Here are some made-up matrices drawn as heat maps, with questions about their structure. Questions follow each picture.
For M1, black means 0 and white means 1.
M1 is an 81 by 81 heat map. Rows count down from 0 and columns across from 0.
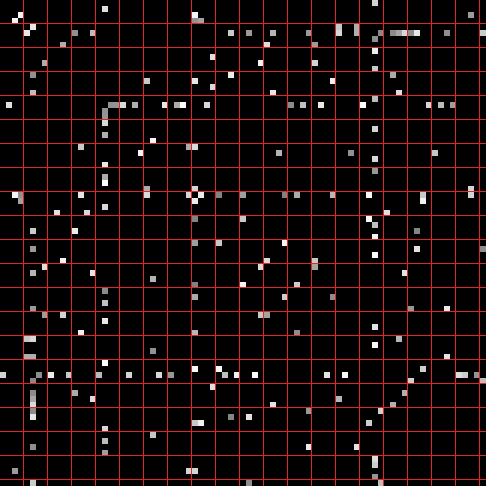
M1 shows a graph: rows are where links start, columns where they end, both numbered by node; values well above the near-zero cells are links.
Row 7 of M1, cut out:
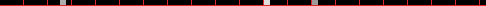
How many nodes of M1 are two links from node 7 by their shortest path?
1
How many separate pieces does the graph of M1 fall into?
7
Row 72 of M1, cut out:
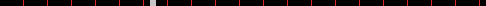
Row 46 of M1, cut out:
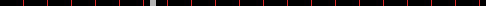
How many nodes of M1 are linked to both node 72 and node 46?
1
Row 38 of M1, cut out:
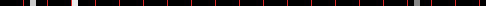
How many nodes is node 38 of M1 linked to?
3
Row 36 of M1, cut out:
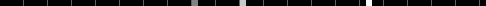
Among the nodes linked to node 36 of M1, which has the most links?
node 32
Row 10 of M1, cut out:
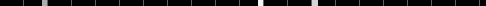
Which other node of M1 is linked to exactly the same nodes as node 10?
node 44
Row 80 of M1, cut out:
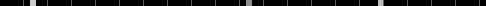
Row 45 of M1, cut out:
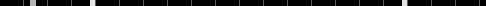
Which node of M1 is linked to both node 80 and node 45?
node 5
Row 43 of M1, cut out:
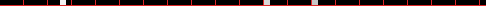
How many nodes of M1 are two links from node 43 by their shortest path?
1
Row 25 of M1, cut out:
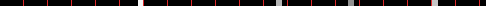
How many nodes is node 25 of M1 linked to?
4
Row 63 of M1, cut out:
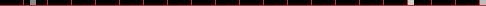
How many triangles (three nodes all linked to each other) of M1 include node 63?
2
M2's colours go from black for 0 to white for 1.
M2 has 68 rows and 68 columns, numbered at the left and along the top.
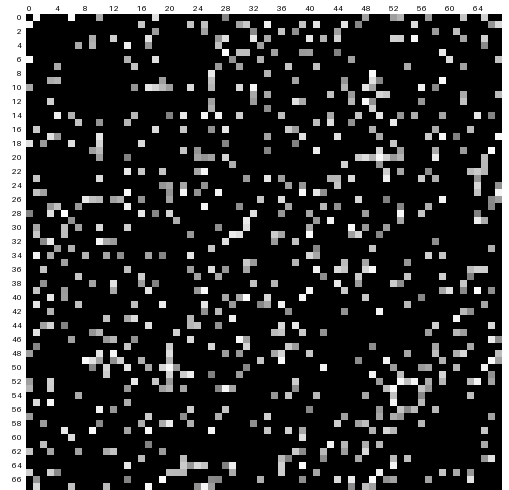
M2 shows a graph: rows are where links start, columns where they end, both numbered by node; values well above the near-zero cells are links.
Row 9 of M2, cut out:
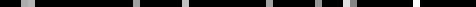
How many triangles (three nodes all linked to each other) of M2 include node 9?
3
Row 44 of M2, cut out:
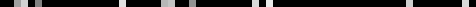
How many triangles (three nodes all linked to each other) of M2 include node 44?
8
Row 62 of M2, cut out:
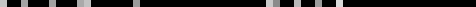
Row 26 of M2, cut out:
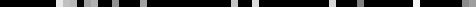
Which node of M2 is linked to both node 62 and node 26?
node 12
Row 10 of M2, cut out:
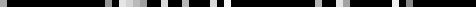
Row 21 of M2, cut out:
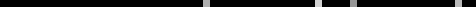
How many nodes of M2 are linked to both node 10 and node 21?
1
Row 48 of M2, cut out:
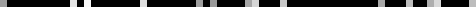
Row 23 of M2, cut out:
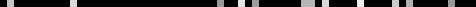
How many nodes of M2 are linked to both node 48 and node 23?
3
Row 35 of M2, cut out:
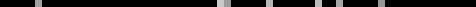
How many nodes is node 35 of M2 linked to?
7
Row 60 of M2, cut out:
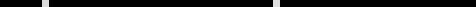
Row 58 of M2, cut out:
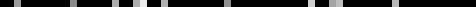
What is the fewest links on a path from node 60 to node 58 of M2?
4
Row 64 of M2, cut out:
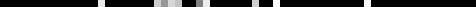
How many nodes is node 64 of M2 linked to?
10
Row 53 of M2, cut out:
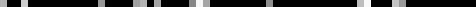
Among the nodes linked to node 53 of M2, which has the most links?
node 14
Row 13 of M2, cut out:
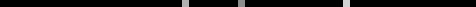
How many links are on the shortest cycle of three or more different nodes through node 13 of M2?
4
